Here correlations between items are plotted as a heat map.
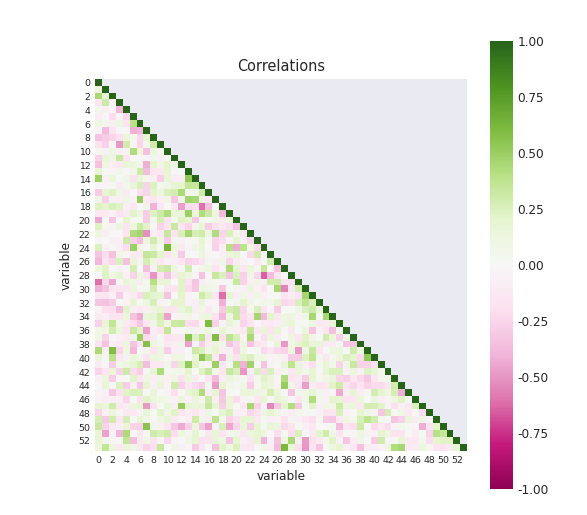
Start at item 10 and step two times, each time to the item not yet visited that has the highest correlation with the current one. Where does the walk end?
5
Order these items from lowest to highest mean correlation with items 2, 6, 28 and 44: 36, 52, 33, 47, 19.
33, 19, 36, 52, 47
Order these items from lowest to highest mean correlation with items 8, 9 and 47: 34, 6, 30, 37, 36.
6, 36, 37, 30, 34
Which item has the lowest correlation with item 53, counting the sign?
30
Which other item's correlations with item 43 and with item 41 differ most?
17
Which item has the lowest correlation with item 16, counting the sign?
50
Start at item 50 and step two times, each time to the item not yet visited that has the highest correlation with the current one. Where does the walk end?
38
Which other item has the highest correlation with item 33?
34
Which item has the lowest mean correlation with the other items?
18
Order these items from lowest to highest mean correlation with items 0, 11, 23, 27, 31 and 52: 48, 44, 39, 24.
48, 24, 39, 44
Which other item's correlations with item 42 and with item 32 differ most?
21
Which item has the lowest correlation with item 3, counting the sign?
9
